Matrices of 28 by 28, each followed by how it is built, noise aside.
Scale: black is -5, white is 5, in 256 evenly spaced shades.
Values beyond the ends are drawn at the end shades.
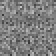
repeating columns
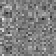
low rank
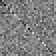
diagonal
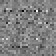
uneven rows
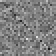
diagonal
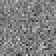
uneven rows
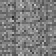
repeating rows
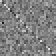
diagonal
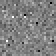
sparse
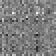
low rank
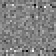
uneven rows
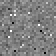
sparse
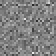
low rank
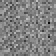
repeating rows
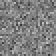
repeating columns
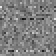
uneven rows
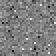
sparse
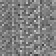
repeating rows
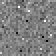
sparse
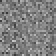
repeating rows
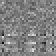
low rank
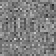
low rank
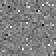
sparse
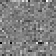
uneven rows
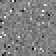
sparse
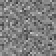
repeating rows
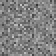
repeating rows
